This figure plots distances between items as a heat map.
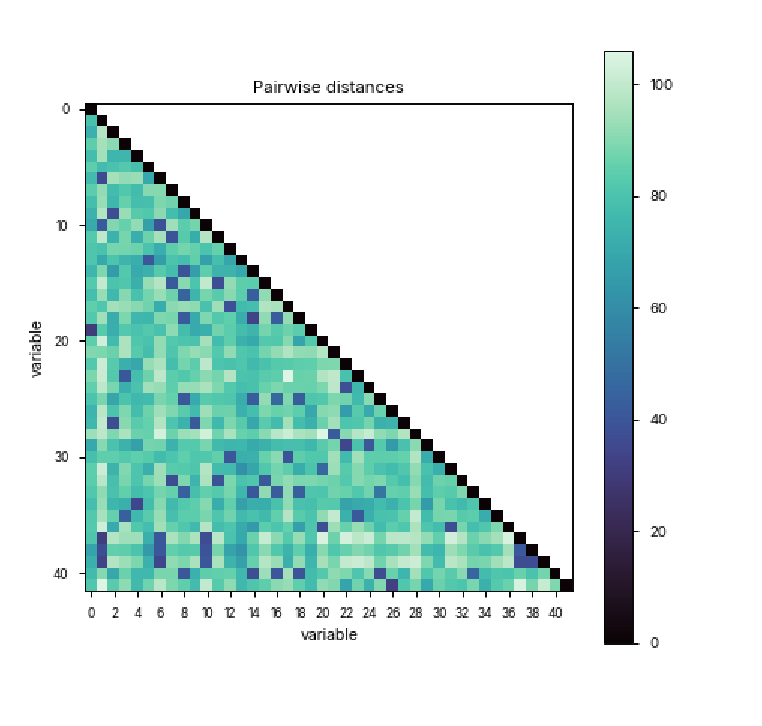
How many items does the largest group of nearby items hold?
7
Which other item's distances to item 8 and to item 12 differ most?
17
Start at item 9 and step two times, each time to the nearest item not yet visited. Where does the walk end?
27
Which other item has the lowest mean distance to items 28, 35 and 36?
31
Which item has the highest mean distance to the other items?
28
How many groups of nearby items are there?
13
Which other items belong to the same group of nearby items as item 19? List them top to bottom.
0
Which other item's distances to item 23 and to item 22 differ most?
29
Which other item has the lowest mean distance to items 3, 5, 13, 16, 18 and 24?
14
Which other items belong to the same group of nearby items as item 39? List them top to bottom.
1, 6, 10, 37, 38
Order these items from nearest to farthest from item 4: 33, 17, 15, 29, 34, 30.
34, 29, 15, 33, 30, 17
